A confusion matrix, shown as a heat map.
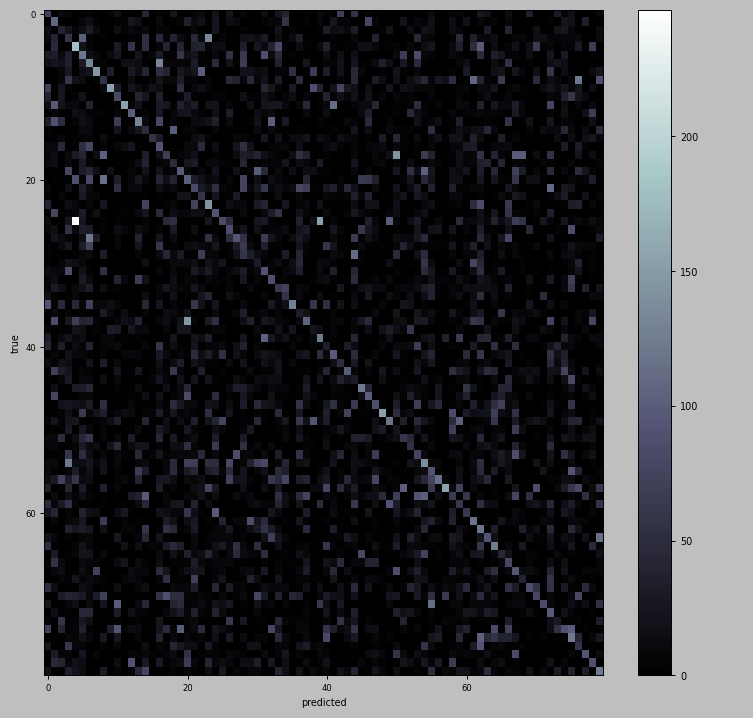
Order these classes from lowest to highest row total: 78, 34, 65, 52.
34, 52, 65, 78
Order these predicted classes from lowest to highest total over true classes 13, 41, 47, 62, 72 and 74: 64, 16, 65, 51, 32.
51, 65, 16, 64, 32
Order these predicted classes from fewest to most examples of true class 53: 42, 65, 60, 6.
60, 6, 65, 42
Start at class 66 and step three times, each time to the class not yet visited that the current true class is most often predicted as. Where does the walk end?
20
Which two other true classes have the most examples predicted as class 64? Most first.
74, 48
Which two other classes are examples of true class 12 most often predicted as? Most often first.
78, 52
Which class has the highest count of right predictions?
4
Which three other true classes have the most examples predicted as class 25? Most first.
49, 41, 61
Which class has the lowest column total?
15
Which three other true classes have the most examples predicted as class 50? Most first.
17, 67, 58
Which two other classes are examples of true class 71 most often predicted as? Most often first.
55, 10
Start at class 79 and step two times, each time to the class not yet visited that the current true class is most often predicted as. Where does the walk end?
18
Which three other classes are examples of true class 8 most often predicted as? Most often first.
76, 61, 79
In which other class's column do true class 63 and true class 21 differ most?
79
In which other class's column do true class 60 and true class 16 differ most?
24
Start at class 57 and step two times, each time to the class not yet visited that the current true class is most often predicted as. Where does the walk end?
6
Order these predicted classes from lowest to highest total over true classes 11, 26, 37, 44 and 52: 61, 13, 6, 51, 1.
51, 61, 13, 6, 1
